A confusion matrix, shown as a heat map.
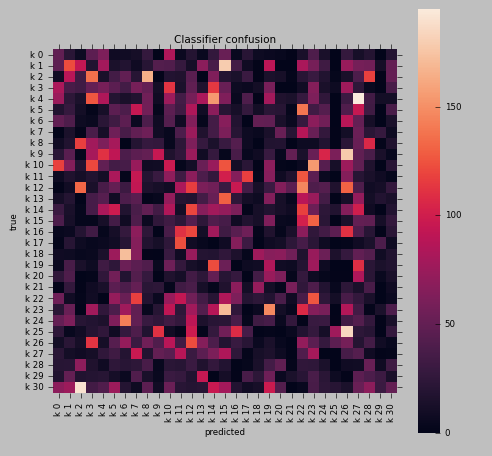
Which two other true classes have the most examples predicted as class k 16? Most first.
k 25, k 12
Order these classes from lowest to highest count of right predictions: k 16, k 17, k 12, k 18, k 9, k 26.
k 17, k 16, k 26, k 18, k 9, k 12
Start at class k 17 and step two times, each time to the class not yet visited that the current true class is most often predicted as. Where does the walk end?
k 22
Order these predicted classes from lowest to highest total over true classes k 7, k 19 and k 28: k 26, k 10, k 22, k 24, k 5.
k 26, k 24, k 10, k 5, k 22
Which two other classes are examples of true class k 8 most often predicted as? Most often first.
k 2, k 28
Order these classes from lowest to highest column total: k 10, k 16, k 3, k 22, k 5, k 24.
k 24, k 16, k 3, k 5, k 10, k 22
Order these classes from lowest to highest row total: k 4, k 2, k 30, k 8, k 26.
k 8, k 2, k 26, k 30, k 4
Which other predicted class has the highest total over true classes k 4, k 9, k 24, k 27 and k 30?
k 14
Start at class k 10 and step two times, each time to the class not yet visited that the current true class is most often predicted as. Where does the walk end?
k 15
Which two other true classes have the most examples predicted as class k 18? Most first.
k 21, k 6
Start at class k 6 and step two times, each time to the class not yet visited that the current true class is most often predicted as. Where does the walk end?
k 12
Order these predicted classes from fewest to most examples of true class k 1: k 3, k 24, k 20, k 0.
k 20, k 3, k 24, k 0
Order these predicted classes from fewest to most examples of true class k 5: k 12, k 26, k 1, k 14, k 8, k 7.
k 1, k 26, k 8, k 14, k 12, k 7
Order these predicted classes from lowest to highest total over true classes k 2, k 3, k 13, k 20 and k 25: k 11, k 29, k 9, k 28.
k 29, k 11, k 9, k 28
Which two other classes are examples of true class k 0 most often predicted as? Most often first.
k 10, k 4
